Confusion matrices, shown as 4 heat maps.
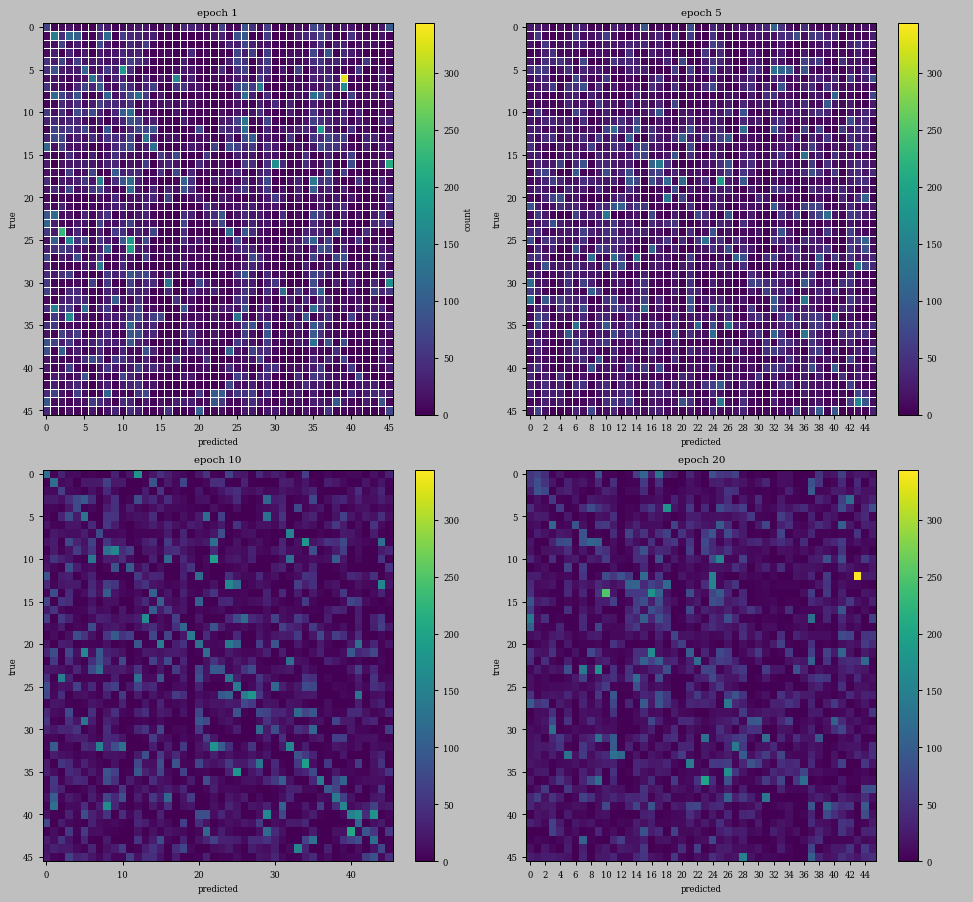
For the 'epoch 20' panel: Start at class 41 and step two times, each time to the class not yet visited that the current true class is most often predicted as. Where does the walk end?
42
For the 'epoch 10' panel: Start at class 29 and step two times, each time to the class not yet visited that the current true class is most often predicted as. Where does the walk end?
21
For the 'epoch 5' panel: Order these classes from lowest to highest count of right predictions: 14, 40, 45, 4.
45, 4, 14, 40
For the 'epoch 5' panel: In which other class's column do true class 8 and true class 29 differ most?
40
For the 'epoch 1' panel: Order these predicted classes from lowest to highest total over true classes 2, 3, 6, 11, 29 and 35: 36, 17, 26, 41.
41, 17, 36, 26
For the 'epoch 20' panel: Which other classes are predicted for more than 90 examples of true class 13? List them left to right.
14, 18, 24
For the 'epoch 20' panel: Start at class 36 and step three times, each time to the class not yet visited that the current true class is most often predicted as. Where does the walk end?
15
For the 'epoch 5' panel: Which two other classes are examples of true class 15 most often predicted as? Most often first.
36, 19
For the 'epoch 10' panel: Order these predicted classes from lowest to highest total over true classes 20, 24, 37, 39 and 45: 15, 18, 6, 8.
6, 18, 8, 15
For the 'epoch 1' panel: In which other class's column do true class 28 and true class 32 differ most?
7
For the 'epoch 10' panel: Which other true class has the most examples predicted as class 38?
10
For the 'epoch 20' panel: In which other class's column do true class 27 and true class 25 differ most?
26
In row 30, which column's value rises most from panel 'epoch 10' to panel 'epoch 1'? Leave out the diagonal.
16
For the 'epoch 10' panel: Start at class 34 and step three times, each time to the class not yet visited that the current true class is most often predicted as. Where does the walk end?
13
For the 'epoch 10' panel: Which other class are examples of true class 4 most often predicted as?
33
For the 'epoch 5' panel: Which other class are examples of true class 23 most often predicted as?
3
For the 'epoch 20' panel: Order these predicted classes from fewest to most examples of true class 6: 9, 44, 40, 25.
40, 44, 9, 25
